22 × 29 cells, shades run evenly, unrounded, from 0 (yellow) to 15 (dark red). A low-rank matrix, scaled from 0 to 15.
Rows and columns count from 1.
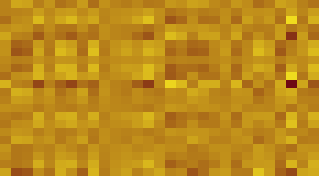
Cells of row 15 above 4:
22
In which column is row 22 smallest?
24
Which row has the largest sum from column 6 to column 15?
11
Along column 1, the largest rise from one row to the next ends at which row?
12
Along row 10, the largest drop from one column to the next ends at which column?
27
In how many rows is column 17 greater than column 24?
13
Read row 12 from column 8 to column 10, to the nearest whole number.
4 8 5
